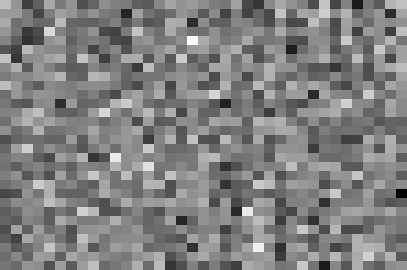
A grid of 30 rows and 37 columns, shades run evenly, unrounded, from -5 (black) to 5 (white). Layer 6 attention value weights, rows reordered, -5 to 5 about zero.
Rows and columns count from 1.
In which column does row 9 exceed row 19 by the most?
21
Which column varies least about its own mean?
7
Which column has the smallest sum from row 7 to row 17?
29
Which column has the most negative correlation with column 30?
24
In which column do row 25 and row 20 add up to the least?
26
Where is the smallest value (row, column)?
22, 37
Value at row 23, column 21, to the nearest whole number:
1
